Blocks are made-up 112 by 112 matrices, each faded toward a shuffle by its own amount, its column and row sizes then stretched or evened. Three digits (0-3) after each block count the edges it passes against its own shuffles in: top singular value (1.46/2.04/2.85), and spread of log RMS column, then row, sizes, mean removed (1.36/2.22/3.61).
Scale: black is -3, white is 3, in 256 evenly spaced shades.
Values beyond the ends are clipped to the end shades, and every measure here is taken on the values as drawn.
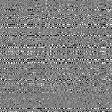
3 0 3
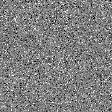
0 1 1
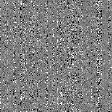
0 3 1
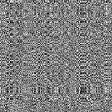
3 2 2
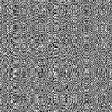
3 2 0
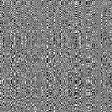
3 3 1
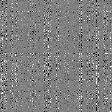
1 3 2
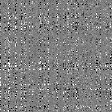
0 3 2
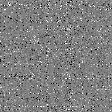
0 1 2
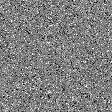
1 0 0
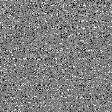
1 0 2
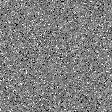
0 0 0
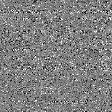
1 1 2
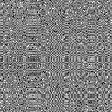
3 1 0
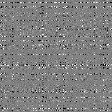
1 2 3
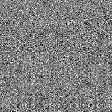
2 0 1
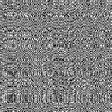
3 0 2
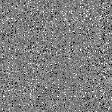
0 2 1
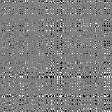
3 3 3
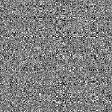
2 2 2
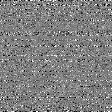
1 0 3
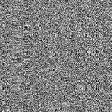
2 1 0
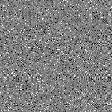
2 0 1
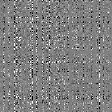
2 3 2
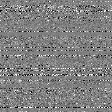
1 1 3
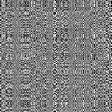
3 3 0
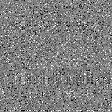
2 0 1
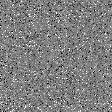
0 1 1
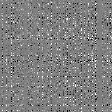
0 3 2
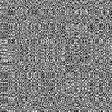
3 0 1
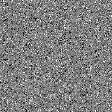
1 2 0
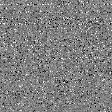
0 0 2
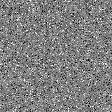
1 0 0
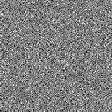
2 0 0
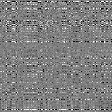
3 2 3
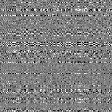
3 1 3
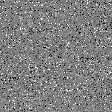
1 0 1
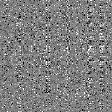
2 2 1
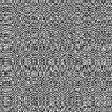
3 1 0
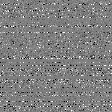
0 0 3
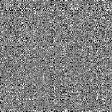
2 2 2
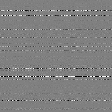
3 0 3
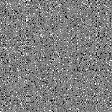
2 1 1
